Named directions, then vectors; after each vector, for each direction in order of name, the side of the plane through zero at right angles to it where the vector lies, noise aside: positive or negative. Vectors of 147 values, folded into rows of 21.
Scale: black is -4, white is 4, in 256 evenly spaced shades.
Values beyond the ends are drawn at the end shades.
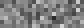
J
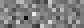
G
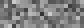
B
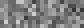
positive, positive, positive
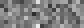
negative, negative, positive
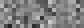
negative, positive, negative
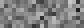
negative, positive, negative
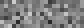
positive, negative, negative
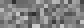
negative, negative, positive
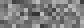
negative, negative, positive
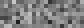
positive, negative, negative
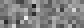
negative, negative, negative
